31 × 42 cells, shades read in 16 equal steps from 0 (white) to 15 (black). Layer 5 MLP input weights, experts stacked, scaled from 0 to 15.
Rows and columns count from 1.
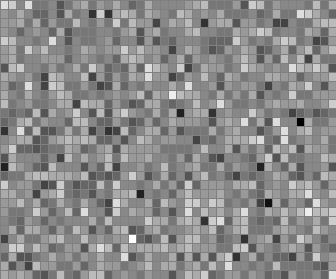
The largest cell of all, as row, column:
14, 38
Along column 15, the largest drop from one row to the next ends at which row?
21
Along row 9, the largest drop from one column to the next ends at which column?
7
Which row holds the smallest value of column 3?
15
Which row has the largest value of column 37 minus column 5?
13
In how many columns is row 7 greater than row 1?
20
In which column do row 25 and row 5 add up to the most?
26
